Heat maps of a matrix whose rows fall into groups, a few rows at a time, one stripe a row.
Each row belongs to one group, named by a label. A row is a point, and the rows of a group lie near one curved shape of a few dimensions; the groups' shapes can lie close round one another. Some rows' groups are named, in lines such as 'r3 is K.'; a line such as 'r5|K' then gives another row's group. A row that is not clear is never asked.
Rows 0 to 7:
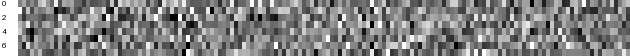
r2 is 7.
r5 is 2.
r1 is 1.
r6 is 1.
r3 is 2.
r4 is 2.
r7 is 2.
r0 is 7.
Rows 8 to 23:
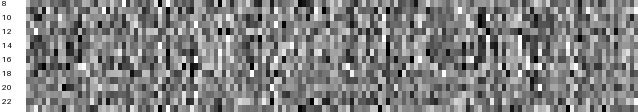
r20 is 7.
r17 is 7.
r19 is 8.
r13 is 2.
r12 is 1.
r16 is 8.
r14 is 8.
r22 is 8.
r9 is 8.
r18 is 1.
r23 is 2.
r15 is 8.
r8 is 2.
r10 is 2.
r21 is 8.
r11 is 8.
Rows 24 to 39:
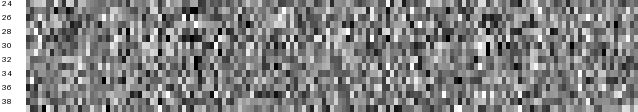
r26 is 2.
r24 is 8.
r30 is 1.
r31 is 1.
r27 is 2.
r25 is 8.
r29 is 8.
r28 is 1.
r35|2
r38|8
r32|2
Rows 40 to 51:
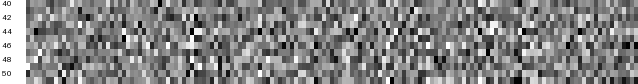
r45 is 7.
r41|8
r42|2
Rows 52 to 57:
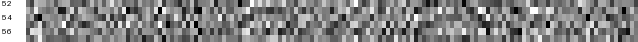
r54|2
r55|2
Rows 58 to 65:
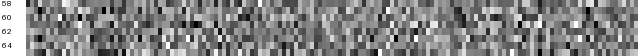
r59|2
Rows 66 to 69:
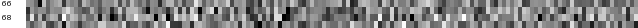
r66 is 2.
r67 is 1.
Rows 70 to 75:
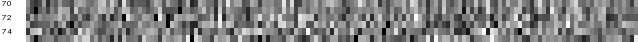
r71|1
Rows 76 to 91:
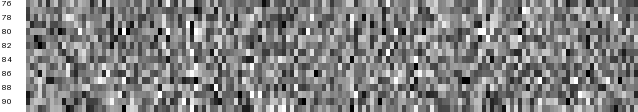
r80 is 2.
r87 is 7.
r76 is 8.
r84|7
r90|2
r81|2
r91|7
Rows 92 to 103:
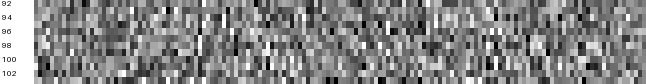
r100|1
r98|1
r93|2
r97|1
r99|7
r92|2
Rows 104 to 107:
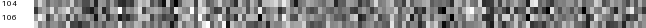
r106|1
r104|1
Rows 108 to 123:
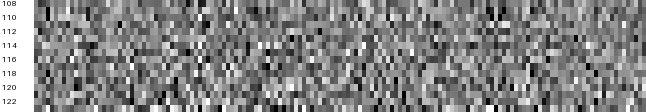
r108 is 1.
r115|7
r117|2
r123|1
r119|8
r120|7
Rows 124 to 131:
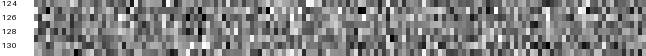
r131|7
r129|2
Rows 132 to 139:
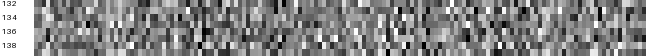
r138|2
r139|2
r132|1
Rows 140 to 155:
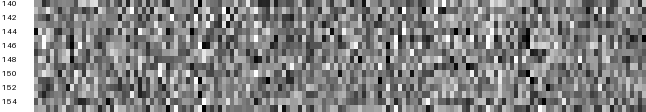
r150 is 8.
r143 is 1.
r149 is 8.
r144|8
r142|7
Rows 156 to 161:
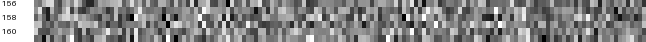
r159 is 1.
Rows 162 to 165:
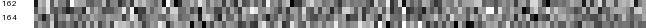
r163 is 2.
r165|8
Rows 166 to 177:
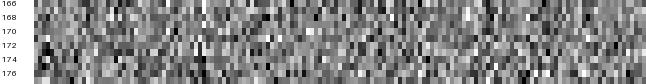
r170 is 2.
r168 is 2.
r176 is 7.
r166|8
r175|1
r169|8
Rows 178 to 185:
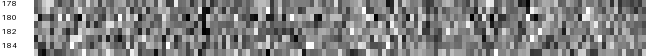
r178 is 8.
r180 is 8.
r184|2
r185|1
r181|2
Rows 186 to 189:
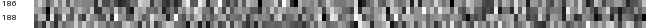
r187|2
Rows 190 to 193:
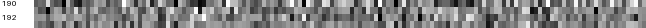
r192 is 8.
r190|8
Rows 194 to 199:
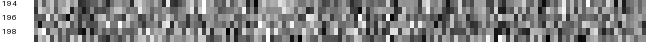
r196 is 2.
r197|1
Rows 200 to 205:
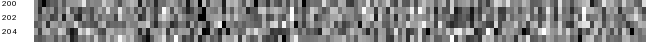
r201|1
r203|1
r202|8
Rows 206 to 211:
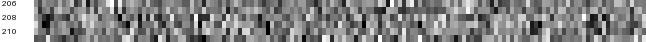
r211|8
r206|2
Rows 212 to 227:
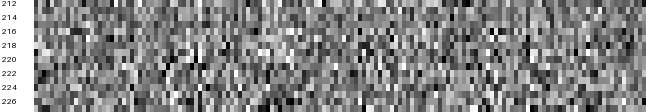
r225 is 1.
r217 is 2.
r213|7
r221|8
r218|1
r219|2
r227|2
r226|7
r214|1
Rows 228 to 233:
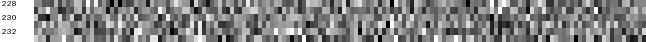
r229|8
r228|2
